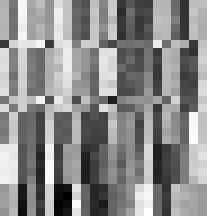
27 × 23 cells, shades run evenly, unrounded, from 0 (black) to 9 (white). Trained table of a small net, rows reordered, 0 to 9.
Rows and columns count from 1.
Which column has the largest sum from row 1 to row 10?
3
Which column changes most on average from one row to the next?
13
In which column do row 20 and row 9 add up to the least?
18
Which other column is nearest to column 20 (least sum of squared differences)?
4
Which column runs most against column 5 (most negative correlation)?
6
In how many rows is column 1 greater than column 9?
18
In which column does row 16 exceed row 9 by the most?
22
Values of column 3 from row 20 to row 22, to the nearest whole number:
3 3 3
